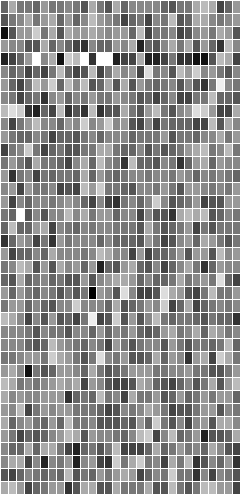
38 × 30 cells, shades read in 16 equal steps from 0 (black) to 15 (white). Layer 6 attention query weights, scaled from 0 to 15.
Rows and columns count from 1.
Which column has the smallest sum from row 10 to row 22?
22
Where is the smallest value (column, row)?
12, 23
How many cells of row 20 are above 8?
10
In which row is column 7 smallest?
19
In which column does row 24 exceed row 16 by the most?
15
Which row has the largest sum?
28
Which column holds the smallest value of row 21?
13
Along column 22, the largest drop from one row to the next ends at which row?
24
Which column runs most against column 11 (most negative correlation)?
8
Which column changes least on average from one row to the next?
21
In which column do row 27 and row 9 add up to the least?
5
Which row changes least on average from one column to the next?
11
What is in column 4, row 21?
10
